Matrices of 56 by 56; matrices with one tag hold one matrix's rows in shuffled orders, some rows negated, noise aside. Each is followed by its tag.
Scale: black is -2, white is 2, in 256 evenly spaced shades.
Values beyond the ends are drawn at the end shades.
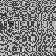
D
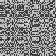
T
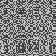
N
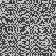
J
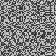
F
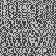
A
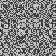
N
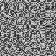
F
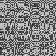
T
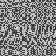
D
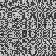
D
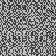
A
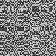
T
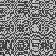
T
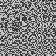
D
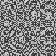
F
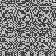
J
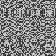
F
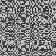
J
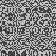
J
